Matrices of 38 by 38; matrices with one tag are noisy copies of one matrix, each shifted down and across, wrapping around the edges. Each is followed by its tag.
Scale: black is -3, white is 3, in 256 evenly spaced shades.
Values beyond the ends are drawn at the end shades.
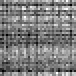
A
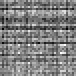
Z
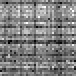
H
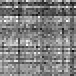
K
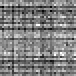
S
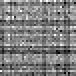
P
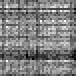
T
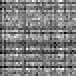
Z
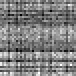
A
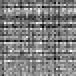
Z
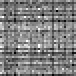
S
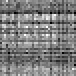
A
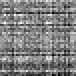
Z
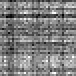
H
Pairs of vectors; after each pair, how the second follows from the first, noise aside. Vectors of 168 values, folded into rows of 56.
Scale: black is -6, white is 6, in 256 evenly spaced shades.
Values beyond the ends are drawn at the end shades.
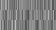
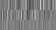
reversed, partly zeroed.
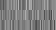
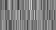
wrapped around, negated.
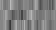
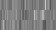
reversed, negated, partly zeroed.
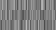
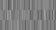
wrapped around, negated, shrunk.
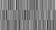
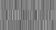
wrapped around, negated, shrunk.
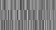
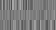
reversed, negated, partly zeroed.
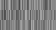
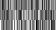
wrapped around, negated, scaled up.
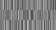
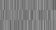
shrunk.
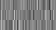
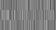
wrapped around, negated, shrunk.
